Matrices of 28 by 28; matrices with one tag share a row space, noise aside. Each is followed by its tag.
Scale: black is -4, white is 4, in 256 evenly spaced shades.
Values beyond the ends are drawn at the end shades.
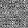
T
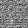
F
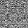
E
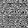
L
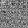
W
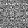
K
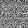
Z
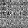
W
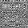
T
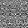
L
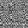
K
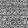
W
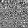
Z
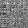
W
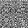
Z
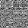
F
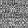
T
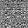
E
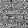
K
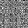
Z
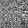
Z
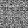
K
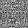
T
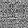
T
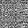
Z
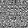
L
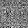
W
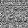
F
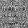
T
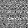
L
